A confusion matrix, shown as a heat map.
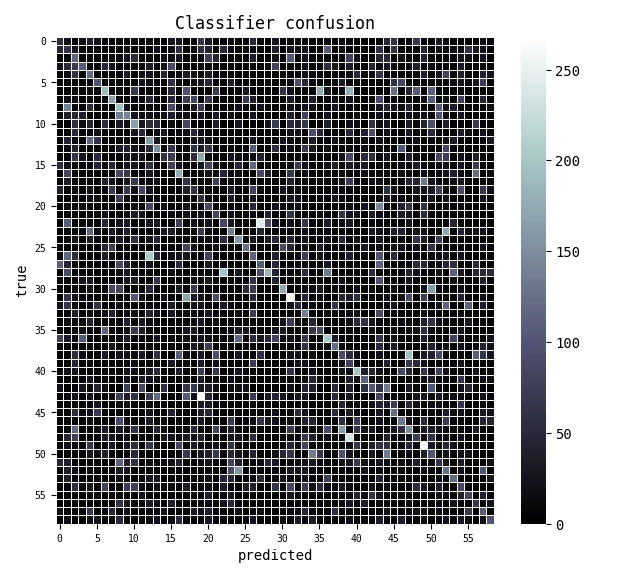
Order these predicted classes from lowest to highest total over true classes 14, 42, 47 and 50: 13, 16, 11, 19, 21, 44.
16, 13, 11, 21, 19, 44
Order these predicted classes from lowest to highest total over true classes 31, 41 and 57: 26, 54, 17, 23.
23, 26, 54, 17
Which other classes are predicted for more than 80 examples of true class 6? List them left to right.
17, 35, 39, 45, 48, 50
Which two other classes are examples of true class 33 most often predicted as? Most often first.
43, 26
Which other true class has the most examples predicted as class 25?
7
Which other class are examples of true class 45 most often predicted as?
5
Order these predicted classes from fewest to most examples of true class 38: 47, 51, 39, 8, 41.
41, 8, 39, 51, 47
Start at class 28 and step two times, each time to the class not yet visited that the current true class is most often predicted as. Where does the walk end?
27
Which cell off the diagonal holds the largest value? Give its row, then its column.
43, 19
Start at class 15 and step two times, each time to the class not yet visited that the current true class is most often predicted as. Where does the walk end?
12
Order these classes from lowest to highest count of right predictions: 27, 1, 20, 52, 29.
29, 1, 20, 27, 52
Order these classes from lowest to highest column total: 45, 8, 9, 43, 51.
45, 51, 9, 8, 43
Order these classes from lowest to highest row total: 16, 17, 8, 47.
17, 16, 8, 47
